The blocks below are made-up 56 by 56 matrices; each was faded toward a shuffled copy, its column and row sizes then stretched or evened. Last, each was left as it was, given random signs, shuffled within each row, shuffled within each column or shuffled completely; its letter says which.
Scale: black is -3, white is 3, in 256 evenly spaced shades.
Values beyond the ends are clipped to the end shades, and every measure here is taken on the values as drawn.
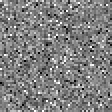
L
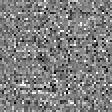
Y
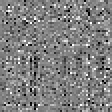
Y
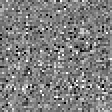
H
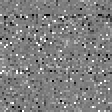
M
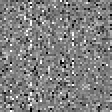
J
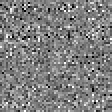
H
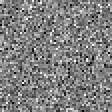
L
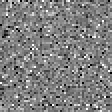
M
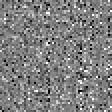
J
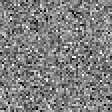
L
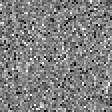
L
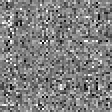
Y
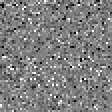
M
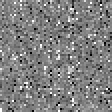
J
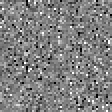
J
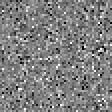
J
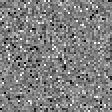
L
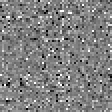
H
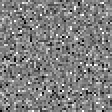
L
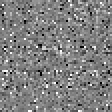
H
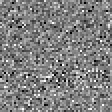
M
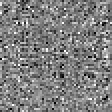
Y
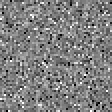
L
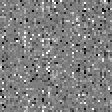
J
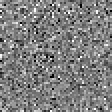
H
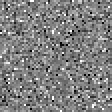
M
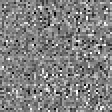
H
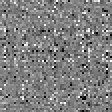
Y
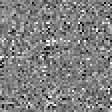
Y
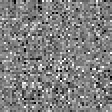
Y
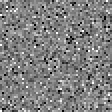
L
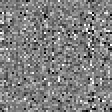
H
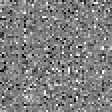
H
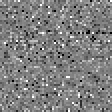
M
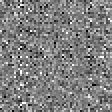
Y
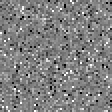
L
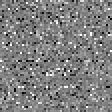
M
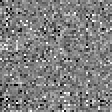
Y
